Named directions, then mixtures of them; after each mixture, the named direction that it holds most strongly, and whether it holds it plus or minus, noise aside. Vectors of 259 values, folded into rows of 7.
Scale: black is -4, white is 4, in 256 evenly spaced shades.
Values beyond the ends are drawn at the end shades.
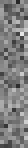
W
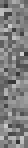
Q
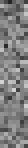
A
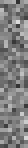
W, plus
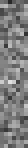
A, plus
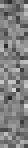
A, plus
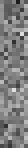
W, plus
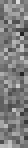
W, minus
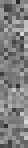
W, plus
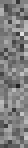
W, plus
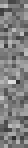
Q, minus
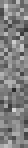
W, minus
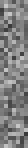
Q, minus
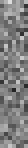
A, minus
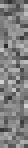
A, plus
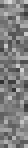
A, minus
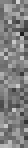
W, minus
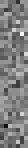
Q, minus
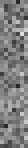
W, plus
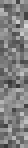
W, plus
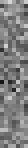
A, minus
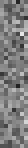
W, plus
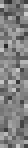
A, plus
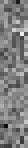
W, plus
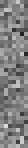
Q, plus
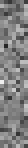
A, plus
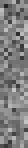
W, plus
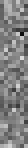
W, minus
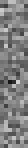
Q, plus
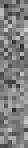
W, plus
